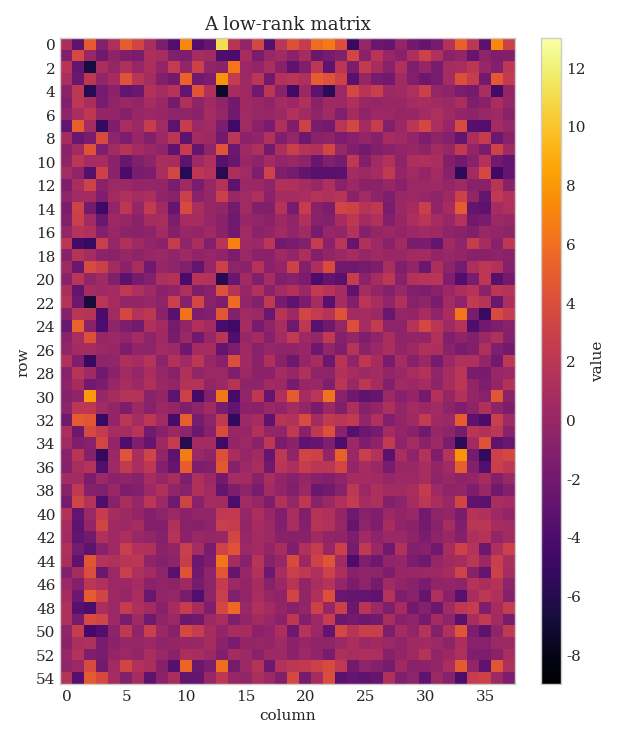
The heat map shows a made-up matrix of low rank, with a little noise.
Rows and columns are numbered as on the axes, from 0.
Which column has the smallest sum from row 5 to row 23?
14
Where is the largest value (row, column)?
0, 13
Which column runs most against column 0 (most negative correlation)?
1
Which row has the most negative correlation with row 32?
8
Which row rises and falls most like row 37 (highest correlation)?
4
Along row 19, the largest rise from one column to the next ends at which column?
2
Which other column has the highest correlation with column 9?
17
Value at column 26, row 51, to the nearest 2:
0
